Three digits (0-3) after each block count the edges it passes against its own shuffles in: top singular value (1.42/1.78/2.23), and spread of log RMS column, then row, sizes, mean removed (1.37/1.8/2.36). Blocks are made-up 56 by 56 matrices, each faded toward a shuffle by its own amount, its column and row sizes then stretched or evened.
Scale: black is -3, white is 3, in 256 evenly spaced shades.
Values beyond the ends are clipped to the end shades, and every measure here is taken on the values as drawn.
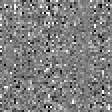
0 3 2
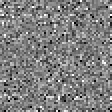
1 1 2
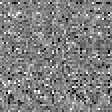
2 1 2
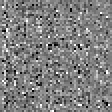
1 3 1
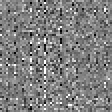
2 3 1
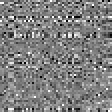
3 0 3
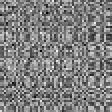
3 0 1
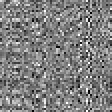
3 3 0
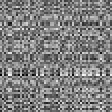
3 1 3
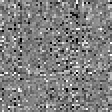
1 3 2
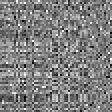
3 2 0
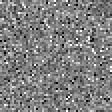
0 1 0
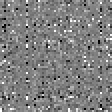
0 3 2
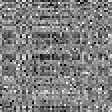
3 0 2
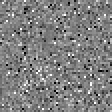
0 1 0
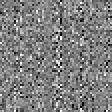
2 3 0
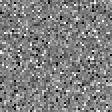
0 1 0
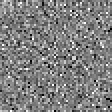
2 0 0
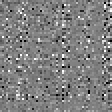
2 3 2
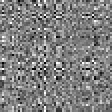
3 3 2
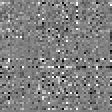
1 3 3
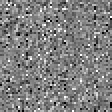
0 2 0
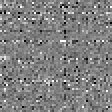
1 2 3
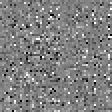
0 2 1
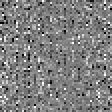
1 3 0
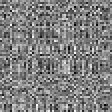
3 2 2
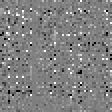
0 3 3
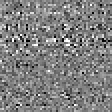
2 1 3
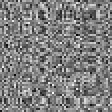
3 2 1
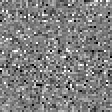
0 0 2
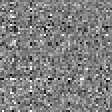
2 2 2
